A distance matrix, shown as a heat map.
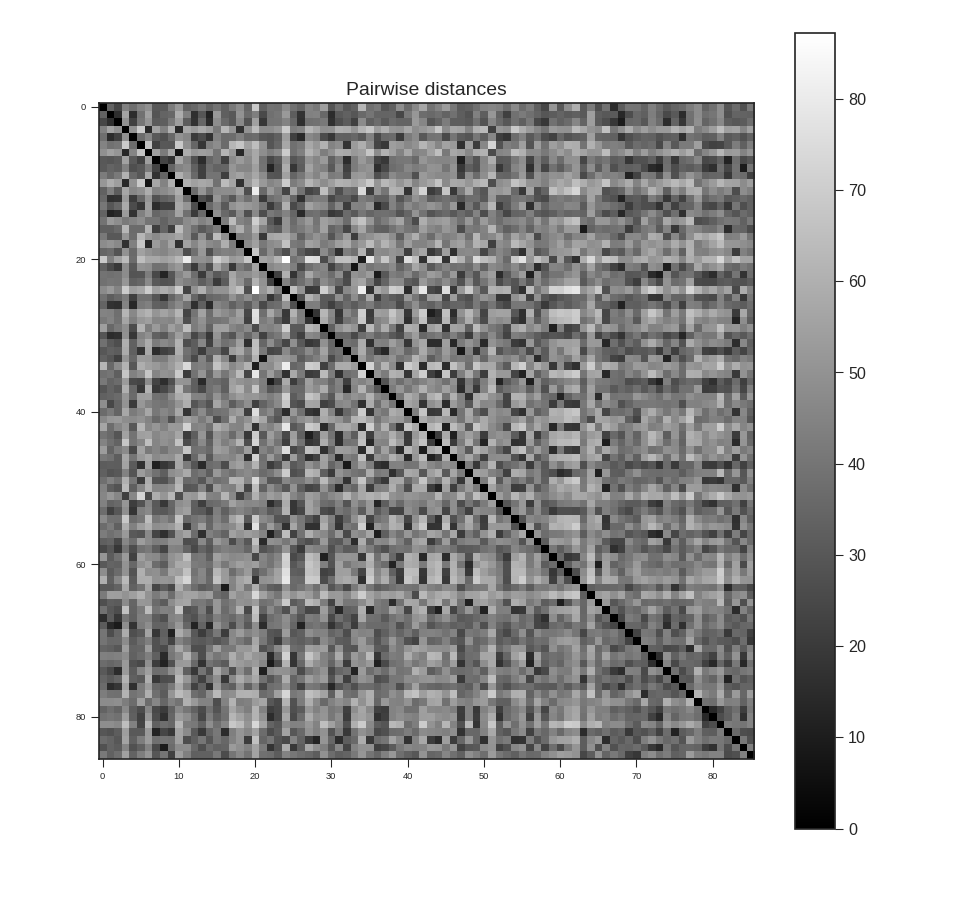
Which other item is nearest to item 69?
9
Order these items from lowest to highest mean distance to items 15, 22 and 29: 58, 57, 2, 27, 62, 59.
59, 58, 2, 62, 57, 27
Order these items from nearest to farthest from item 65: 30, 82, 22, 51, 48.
48, 30, 82, 22, 51
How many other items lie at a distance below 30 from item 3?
4
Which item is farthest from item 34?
24
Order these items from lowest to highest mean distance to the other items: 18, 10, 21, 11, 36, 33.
36, 21, 33, 11, 18, 10
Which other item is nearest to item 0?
67
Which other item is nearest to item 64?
41
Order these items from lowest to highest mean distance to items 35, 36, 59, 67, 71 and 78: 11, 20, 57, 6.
57, 11, 6, 20
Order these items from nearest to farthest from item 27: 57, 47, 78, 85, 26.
57, 85, 26, 47, 78
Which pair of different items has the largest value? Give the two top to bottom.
20, 24
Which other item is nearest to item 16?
63
